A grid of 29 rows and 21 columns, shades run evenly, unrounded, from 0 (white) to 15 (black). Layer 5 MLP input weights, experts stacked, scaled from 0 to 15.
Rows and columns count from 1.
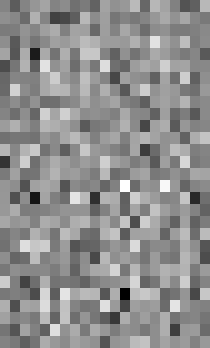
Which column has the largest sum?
20
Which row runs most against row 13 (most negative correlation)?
12
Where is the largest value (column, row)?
13, 25
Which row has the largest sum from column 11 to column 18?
7
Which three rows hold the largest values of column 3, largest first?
24, 16, 29
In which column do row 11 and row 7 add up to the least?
6
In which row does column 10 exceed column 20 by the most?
22
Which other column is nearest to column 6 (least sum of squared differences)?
8
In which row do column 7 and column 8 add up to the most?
2
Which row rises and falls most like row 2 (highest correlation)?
9
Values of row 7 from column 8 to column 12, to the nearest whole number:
7 4 6 7 11
